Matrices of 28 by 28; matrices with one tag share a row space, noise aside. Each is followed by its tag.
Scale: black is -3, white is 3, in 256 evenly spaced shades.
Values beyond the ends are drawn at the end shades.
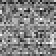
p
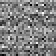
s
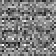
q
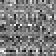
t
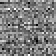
s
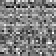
t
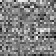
p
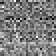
t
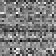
t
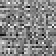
s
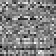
p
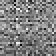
t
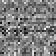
q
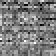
p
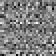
t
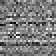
t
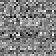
t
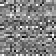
t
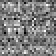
q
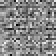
t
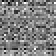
q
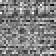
p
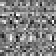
t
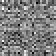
q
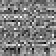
q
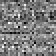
q
